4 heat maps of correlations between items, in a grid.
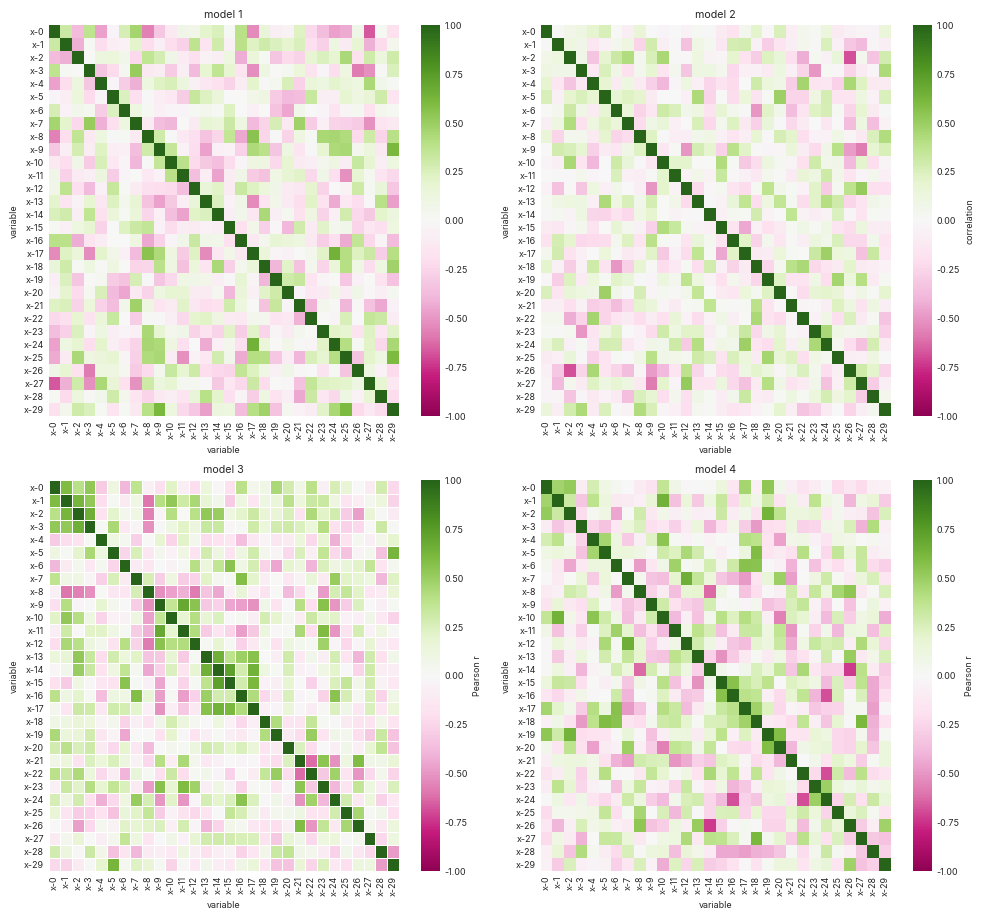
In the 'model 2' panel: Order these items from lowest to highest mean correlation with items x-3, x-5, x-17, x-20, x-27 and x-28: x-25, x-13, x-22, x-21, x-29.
x-22, x-21, x-25, x-29, x-13
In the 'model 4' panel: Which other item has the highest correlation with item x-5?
x-18
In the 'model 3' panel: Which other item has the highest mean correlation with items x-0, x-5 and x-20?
x-3
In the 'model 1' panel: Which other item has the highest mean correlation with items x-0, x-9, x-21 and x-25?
x-29
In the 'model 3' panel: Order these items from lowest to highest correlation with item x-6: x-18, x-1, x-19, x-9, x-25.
x-19, x-18, x-1, x-9, x-25
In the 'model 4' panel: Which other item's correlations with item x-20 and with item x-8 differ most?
x-14
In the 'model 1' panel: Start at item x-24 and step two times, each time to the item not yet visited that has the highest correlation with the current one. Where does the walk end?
x-8
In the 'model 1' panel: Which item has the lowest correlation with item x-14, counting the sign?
x-11
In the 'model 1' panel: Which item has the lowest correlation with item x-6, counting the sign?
x-20
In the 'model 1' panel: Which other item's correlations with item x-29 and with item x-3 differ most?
x-17
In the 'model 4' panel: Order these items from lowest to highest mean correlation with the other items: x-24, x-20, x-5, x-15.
x-24, x-20, x-15, x-5
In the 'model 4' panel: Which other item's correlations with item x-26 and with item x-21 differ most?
x-13
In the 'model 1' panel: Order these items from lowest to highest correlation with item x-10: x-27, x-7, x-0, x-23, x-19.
x-7, x-19, x-0, x-23, x-27
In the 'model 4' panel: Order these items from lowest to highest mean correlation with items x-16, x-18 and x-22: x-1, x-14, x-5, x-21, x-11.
x-1, x-21, x-11, x-14, x-5
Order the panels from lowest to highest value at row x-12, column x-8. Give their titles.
model 3, model 1, model 2, model 4
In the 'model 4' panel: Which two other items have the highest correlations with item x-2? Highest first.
x-19, x-0
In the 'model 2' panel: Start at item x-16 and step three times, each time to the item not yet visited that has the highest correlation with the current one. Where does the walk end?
x-19
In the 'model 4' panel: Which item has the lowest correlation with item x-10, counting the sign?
x-20
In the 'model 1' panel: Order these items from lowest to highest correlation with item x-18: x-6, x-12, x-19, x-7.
x-19, x-7, x-6, x-12
